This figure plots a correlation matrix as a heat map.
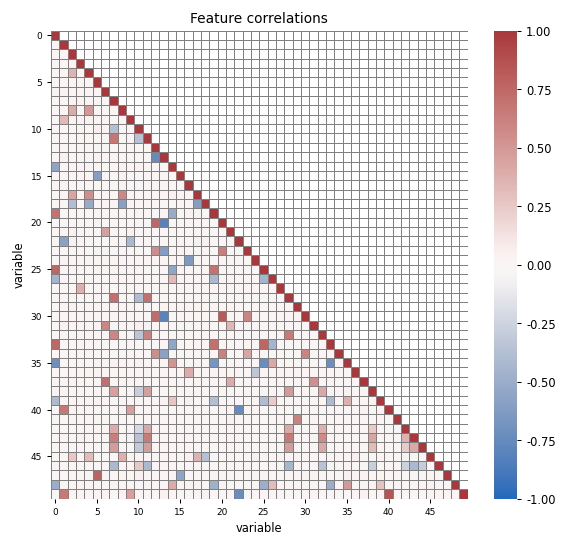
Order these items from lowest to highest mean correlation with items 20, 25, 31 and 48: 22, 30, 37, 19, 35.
35, 22, 19, 37, 30
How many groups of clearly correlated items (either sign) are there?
10
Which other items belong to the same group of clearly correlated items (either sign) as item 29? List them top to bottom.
41
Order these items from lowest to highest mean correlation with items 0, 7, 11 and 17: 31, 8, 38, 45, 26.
26, 31, 45, 8, 38
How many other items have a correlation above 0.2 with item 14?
4
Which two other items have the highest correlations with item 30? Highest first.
20, 12
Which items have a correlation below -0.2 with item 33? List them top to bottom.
14, 26, 35, 39, 48
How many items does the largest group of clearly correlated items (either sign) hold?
10
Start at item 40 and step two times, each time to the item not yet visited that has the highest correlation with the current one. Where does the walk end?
1
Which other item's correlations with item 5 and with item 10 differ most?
47
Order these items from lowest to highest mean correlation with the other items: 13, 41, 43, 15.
13, 15, 41, 43
